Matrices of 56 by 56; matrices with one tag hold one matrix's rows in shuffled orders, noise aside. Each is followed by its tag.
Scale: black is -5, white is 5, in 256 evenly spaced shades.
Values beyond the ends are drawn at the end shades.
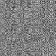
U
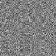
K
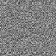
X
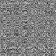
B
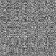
B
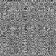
B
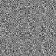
K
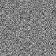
K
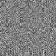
K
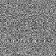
X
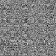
B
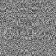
X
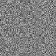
K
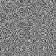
K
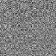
X
